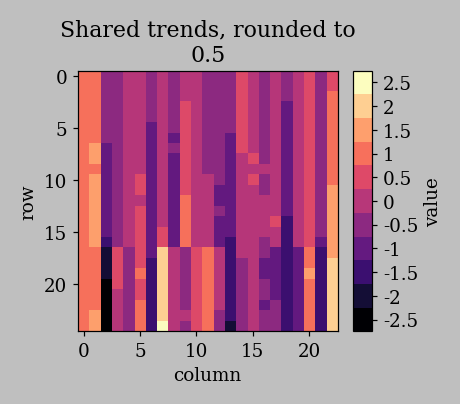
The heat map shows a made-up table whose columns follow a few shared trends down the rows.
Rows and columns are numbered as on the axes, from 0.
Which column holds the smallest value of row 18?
2
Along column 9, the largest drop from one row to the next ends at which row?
17
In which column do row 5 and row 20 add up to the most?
22
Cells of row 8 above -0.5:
13
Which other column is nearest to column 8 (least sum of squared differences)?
12
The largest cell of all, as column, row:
7, 24
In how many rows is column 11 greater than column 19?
8
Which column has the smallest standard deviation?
0
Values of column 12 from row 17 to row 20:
0 0 0 0
